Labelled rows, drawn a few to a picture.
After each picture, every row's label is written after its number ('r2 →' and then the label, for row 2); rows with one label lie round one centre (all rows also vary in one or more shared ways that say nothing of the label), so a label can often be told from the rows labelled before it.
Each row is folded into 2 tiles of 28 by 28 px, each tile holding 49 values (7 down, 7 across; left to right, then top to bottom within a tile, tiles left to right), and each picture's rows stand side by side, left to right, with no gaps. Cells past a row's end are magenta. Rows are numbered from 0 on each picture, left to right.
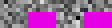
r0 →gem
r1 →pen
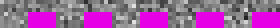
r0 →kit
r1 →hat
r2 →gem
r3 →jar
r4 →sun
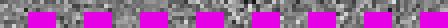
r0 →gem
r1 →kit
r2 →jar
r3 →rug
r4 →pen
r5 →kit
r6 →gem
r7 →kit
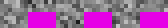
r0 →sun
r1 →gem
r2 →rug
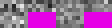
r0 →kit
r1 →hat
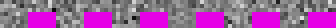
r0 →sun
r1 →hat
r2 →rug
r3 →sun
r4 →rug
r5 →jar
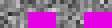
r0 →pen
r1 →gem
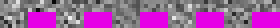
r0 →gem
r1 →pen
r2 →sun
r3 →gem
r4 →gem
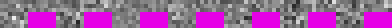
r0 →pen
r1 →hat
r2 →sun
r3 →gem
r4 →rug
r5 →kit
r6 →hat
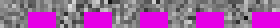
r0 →pen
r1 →sun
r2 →jar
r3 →rug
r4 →hat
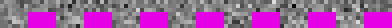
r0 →pen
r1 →kit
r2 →rug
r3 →rug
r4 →hat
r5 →rug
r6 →sun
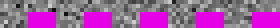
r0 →jar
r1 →pen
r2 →pen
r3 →kit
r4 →rug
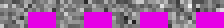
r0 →pen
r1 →rug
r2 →hat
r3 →hat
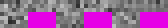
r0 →hat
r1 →pen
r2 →kit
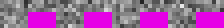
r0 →sun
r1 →hat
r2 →kit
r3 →sun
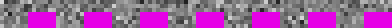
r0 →kit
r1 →kit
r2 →gem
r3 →hat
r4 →gem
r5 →gem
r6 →pen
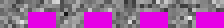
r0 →pen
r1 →kit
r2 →pen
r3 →jar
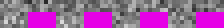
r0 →jar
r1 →jar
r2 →gem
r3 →kit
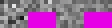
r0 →hat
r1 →gem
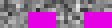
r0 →kit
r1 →hat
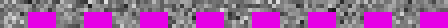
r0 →jar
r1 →sun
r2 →jar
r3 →rug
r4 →sun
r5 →jar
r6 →rug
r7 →kit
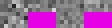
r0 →rug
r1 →sun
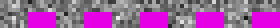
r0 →pen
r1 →jar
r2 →gem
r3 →pen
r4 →rug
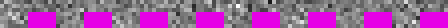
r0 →kit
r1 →rug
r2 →jar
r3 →sun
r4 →sun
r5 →pen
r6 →sun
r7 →rug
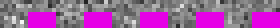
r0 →pen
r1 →hat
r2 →pen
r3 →hat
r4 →jar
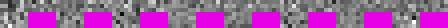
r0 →jar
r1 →sun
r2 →sun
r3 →sun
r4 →gem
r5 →kit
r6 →jar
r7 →pen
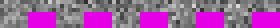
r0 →jar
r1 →kit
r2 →kit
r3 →gem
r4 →gem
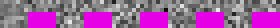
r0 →jar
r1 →pen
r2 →gem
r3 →kit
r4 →pen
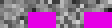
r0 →rug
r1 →pen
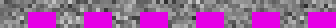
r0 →jar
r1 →jar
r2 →rug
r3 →rug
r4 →gem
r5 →sun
